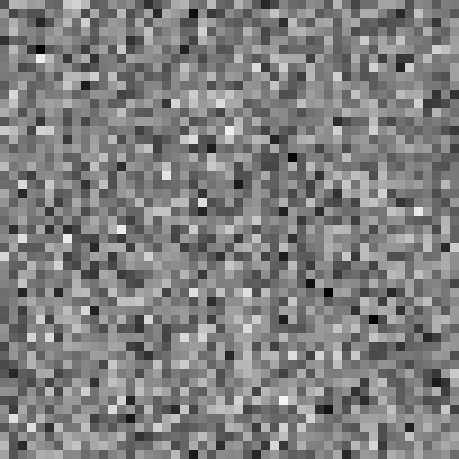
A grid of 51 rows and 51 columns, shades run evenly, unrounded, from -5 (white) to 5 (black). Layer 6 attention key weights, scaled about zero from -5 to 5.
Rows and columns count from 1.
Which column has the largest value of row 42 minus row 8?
32
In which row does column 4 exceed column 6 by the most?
15
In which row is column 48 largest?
38
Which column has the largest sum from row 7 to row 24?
49
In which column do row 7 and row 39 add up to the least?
5
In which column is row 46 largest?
37
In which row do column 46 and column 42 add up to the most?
36
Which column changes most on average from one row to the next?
14
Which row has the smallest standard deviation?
13
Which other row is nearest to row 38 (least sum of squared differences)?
41
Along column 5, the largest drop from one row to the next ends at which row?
7
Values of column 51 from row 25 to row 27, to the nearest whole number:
1 1 1
